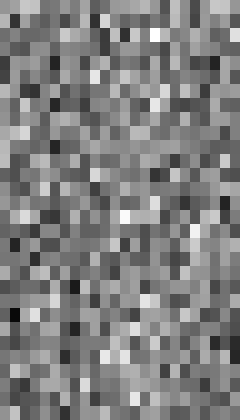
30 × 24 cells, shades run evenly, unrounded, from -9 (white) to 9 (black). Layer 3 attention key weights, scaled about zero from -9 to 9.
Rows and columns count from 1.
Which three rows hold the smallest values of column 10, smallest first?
6, 13, 19
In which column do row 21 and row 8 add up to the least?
16
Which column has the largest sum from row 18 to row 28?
8
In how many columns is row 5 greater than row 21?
11
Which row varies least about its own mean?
4
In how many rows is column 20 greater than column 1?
17
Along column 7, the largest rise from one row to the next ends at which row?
30
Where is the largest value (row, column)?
23, 2
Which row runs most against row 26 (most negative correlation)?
3
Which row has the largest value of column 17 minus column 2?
27
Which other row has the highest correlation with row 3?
29
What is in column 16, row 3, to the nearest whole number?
-9
